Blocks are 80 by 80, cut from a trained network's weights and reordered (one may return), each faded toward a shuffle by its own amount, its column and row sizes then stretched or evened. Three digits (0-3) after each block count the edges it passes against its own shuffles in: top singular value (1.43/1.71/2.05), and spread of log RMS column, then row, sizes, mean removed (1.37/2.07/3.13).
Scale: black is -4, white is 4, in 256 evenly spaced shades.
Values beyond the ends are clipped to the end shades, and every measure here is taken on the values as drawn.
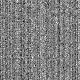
3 1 0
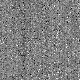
0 1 0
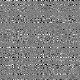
2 2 3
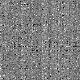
1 1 2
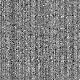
3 0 1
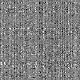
3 1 2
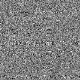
1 0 2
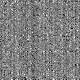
2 0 1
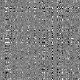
3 3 2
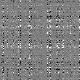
3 3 2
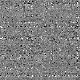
0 1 2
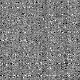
1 0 2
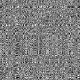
3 2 2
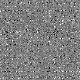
0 1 2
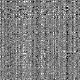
3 2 2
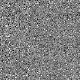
0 2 1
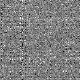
1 2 0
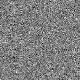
1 1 0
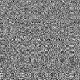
3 0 2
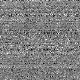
1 0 2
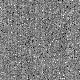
0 0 0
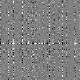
3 3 2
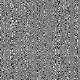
0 3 0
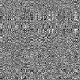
3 2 2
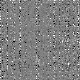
0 3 1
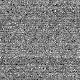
1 0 1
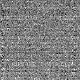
2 2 0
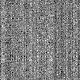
3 1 1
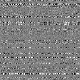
3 1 3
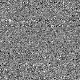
0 0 2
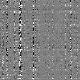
2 3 1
